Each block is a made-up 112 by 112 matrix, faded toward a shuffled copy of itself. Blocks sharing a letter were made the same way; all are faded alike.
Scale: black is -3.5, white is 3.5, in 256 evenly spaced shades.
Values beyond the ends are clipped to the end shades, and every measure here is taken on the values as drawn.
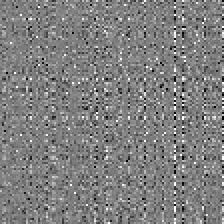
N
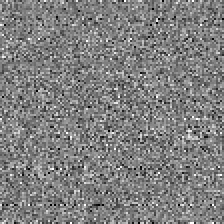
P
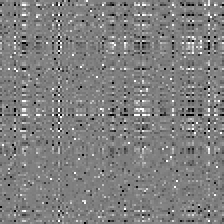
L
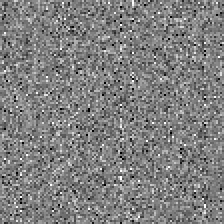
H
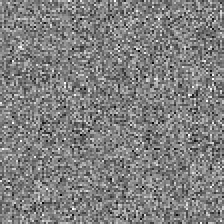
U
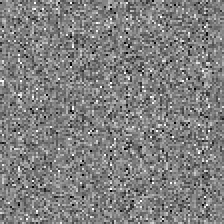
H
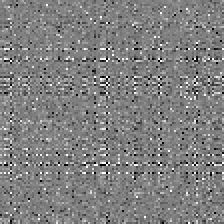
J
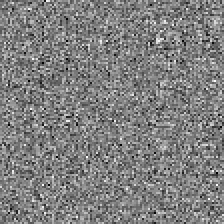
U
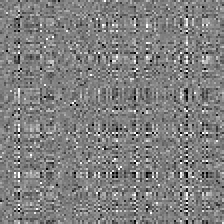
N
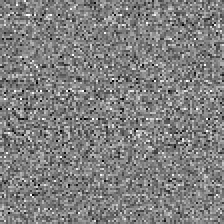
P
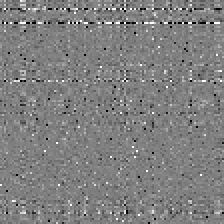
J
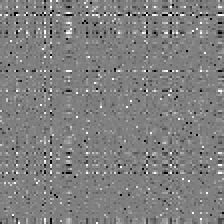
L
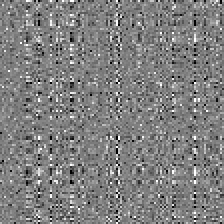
N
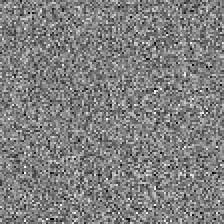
U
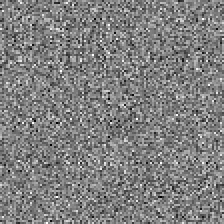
U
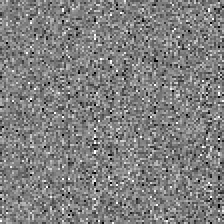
H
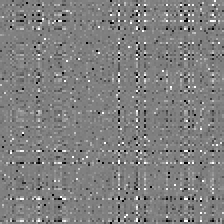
L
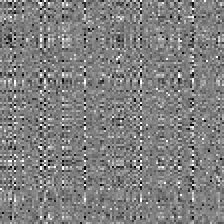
N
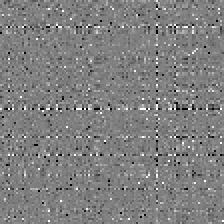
J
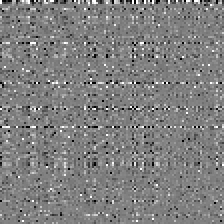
J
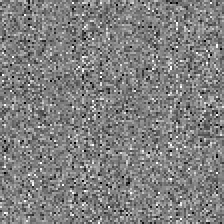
H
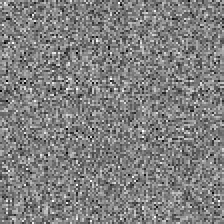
U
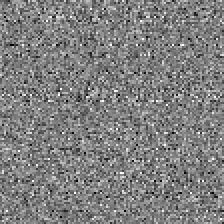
P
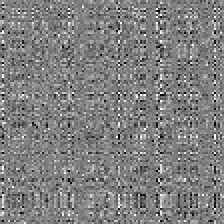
N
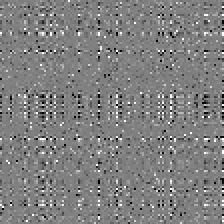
L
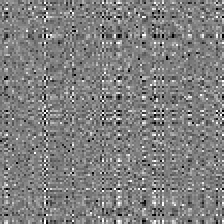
N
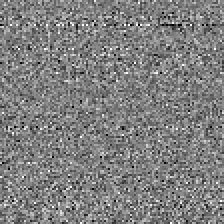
P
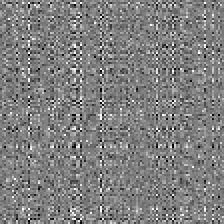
N
